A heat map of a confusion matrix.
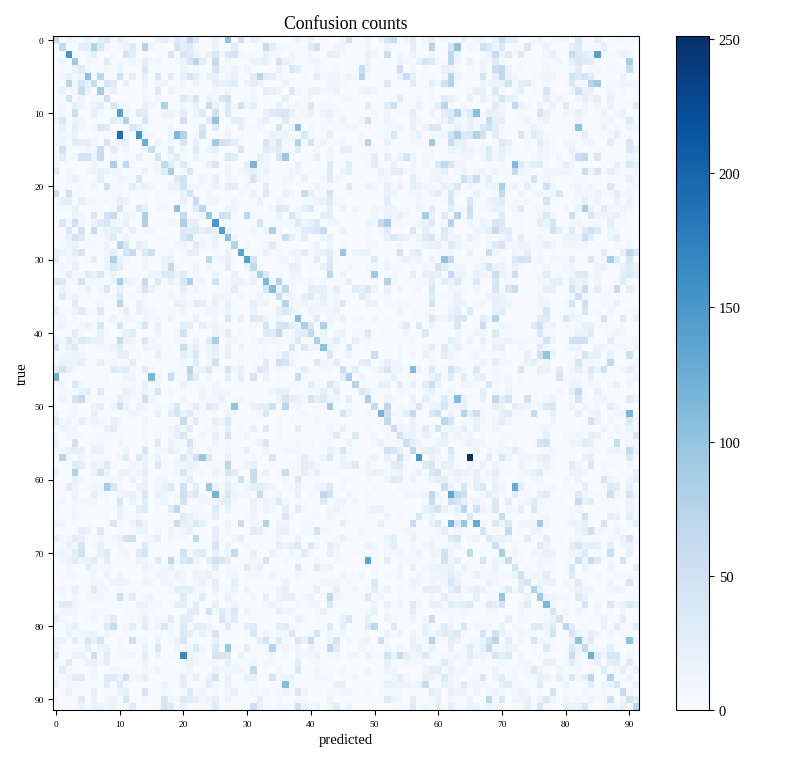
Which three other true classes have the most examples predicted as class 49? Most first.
71, 14, 11
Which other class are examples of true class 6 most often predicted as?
85
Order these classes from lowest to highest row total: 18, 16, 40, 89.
89, 40, 18, 16
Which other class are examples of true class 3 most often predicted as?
90
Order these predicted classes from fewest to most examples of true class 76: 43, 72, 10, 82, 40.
72, 40, 82, 10, 43
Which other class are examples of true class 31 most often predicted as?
18
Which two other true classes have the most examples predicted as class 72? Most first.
61, 17
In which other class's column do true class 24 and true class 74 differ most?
58
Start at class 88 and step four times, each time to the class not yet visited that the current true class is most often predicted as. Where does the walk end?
62
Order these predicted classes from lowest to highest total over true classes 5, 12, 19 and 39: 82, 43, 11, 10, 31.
11, 43, 31, 10, 82
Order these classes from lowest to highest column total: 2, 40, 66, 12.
12, 40, 2, 66
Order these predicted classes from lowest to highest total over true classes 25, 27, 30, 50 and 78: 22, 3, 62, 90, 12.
12, 90, 22, 3, 62
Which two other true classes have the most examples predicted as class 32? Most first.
5, 62
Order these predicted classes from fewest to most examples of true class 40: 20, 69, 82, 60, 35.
60, 82, 69, 20, 35
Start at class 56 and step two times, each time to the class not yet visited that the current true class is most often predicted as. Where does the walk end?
68
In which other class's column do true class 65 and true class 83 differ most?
27
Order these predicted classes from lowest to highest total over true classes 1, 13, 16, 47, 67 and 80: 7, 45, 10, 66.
45, 66, 7, 10
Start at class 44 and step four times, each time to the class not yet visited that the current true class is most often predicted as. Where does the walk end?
70
